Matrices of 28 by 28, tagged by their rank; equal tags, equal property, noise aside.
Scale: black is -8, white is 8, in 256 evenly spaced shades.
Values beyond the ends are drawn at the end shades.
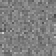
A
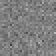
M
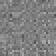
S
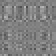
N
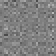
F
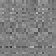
F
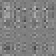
N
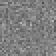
A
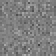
A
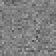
A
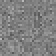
M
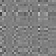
N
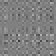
N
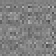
F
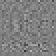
S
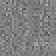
M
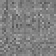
A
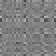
N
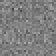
M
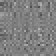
F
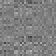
F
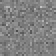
A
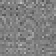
M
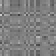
N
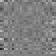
N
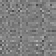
S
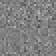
A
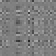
N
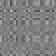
N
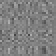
F
